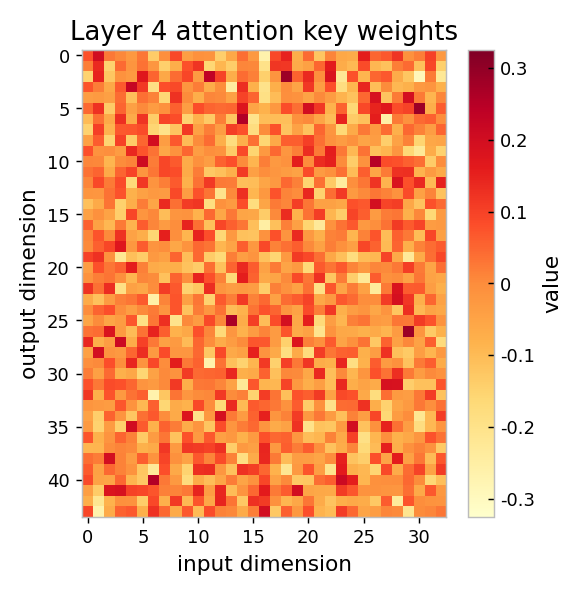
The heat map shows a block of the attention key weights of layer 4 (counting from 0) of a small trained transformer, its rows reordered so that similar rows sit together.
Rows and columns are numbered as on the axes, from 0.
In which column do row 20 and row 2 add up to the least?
30
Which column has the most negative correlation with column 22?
32
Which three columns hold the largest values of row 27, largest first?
3, 19, 0
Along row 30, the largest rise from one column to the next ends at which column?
21
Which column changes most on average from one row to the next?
20
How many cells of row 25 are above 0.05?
10
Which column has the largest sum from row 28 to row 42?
16
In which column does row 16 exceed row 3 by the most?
13
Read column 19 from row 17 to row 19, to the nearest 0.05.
0.15 0.05 0.1
